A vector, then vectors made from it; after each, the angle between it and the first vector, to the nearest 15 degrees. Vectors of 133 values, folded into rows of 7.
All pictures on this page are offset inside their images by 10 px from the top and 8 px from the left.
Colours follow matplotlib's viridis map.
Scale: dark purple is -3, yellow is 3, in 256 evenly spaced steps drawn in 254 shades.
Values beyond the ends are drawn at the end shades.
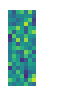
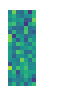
150 degrees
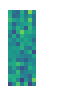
60 degrees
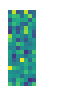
135 degrees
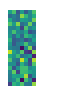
120 degrees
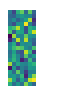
15 degrees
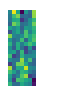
120 degrees
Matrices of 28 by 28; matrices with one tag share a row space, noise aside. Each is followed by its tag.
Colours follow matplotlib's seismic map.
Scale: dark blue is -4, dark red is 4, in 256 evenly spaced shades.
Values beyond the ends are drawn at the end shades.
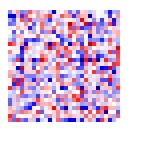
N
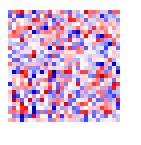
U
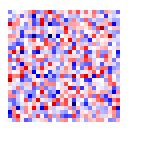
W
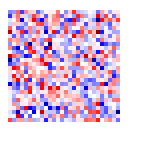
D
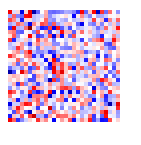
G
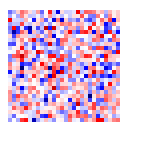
U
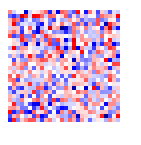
W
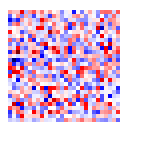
D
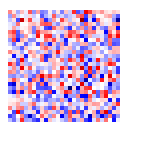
N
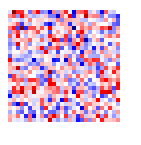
D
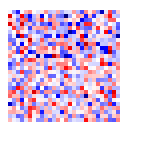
N
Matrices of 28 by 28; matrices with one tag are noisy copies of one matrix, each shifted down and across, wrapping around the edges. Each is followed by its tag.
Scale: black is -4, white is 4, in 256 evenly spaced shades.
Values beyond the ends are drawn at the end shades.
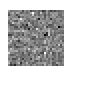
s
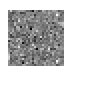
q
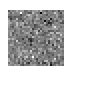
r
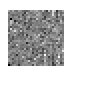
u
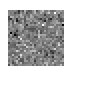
r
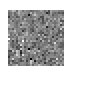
u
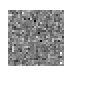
q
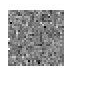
q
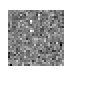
q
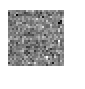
s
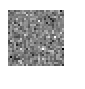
r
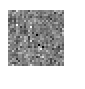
u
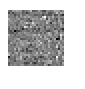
s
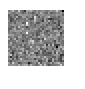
q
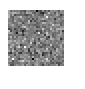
r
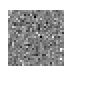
q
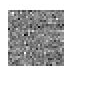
s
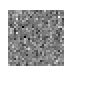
u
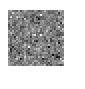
r
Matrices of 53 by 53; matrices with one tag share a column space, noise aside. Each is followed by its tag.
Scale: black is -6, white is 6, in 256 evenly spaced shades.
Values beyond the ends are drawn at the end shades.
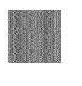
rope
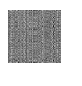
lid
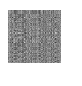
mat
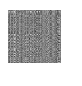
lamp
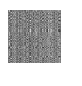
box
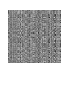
mat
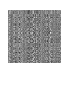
mat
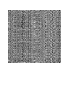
lid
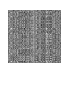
rope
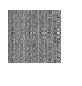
mat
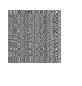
lamp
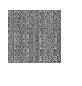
rope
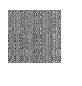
rope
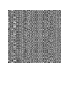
lid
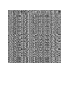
lamp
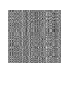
box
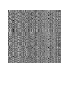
box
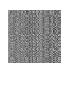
lamp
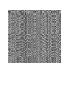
lamp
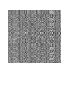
mat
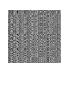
lamp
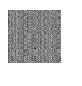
rope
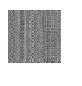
lid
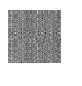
mat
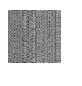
lid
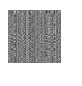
lamp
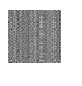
lid
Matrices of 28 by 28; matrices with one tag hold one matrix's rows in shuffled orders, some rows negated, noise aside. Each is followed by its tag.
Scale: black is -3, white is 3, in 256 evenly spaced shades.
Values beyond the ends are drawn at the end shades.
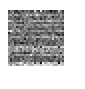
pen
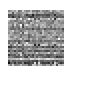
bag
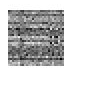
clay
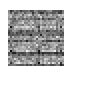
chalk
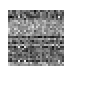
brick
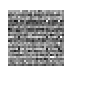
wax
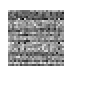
brick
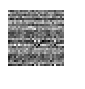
bag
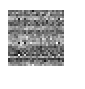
brick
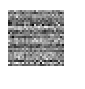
pen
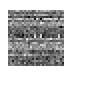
pen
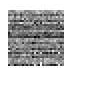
pen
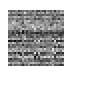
bag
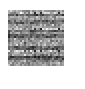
pen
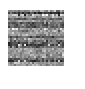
brick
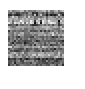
pen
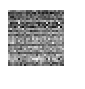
wax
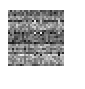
pen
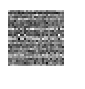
brick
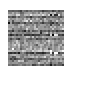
clay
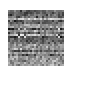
brick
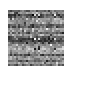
bag
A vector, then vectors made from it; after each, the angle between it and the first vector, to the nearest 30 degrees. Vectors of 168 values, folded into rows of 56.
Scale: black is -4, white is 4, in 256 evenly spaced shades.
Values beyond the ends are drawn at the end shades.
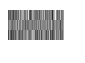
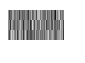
120 degrees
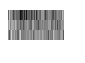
90 degrees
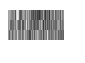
90 degrees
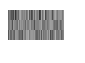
60 degrees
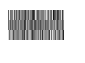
120 degrees
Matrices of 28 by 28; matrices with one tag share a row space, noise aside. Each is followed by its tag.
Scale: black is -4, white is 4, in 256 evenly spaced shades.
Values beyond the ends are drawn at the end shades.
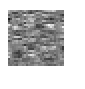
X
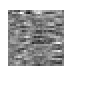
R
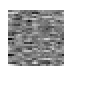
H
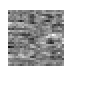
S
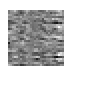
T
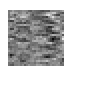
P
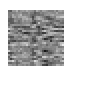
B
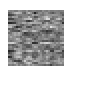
H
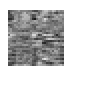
B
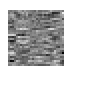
P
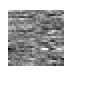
S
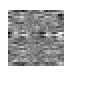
T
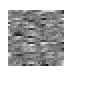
X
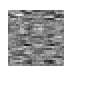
R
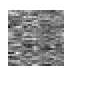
H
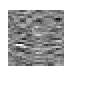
R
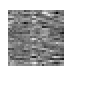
B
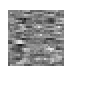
R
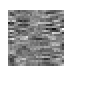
P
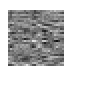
B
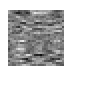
R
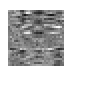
R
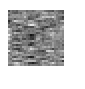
X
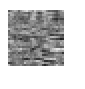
B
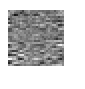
T
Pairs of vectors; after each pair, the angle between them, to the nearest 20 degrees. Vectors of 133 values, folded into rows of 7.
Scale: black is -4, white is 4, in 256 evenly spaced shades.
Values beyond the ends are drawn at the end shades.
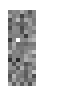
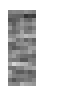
100 degrees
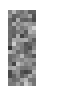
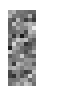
20 degrees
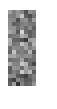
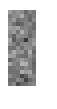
40 degrees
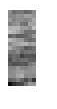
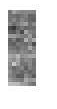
140 degrees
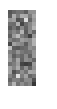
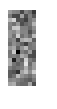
80 degrees
